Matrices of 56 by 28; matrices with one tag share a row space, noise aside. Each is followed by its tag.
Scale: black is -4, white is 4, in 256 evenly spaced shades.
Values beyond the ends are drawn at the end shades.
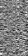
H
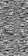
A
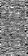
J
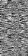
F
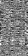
J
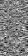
H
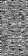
F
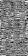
J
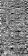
J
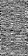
J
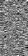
H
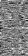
F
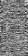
J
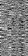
F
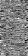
J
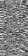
H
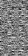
F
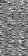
F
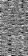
F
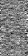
J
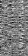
F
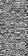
J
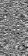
H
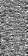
J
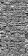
J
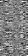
A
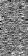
F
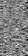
H
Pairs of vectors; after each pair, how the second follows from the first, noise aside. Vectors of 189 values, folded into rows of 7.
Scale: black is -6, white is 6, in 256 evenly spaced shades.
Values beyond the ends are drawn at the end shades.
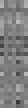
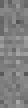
negated, shrunk.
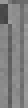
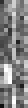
wrapped around, negated, scaled up.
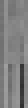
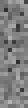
shuffled.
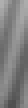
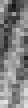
reversed, scaled up.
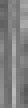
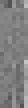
wrapped around, partly zeroed.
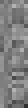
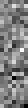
scaled up.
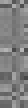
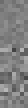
partly zeroed.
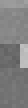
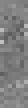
wrapped around, partly zeroed.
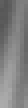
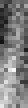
scaled up.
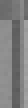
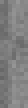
wrapped around, shrunk.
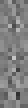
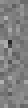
wrapped around, partly zeroed.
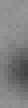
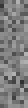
shuffled.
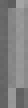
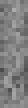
wrapped around, partly zeroed.
